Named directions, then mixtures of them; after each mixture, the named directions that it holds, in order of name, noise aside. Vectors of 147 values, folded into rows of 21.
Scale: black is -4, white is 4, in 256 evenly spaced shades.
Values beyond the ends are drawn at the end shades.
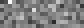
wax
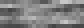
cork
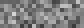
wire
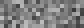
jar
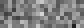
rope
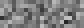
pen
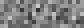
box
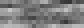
cork.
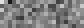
box, wax.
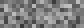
wire.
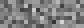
box, wax.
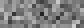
rope, wire.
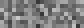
rope.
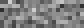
cork, jar, wax.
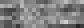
cork, jar.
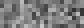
box, jar, pen.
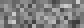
wire.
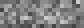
cork, wire.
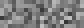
pen.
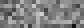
cork, rope, wire.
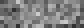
cork, jar, rope.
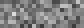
wire.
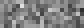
jar, pen.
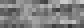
cork.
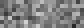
box, jar, rope.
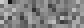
jar, rope, wax.
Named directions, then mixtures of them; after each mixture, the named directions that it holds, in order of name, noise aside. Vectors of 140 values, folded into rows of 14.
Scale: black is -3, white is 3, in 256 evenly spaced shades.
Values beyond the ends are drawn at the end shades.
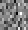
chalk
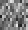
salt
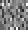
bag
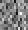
chalk.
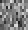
bag, chalk, salt.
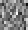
bag, chalk, salt.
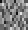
bag, chalk.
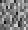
bag, chalk, salt.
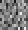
chalk.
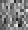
bag, chalk, salt.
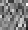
bag, salt.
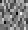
bag, chalk.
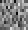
bag, chalk, salt.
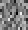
chalk, salt.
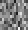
chalk.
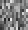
bag, salt.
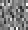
bag.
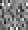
bag.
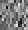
chalk, salt.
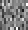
bag.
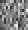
bag, chalk, salt.
